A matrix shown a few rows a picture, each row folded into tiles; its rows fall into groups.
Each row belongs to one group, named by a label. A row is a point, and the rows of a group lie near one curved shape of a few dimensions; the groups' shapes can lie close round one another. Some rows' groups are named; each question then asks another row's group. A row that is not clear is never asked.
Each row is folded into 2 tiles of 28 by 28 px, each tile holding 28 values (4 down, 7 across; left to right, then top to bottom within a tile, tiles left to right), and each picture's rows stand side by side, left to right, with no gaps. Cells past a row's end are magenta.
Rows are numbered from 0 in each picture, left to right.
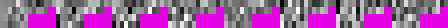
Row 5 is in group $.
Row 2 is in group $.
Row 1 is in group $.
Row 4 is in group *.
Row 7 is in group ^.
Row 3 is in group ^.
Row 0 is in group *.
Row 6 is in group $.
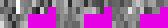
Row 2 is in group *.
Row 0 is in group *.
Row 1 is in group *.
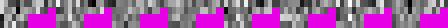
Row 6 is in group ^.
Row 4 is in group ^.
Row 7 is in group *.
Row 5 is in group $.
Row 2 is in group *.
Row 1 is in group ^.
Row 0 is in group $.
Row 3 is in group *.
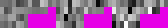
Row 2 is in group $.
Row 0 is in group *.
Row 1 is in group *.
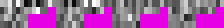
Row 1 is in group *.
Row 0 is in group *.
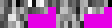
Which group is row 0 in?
*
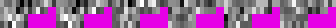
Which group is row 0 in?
$
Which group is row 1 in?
$
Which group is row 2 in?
*
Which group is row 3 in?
*
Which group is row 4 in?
$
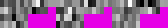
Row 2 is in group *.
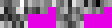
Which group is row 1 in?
*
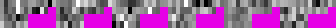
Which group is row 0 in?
*
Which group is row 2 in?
$
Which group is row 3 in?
*
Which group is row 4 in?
*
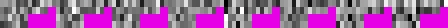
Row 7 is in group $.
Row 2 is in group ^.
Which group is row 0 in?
*
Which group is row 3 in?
*
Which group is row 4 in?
$
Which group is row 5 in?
*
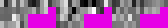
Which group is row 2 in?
$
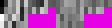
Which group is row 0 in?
$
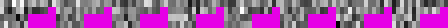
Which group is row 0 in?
$
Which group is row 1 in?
$
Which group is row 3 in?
$
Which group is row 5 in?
$
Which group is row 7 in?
$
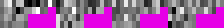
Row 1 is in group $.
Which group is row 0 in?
*
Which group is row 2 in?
^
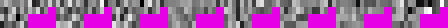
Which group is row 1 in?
^
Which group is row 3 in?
$
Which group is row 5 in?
*
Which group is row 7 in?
*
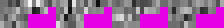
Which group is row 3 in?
*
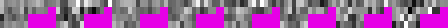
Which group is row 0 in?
$
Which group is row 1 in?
$
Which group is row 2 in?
$
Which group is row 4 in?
*
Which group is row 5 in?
*
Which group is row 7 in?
$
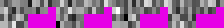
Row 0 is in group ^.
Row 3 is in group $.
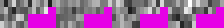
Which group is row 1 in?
$
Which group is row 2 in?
*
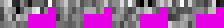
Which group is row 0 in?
*
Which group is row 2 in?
*
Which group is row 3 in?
^
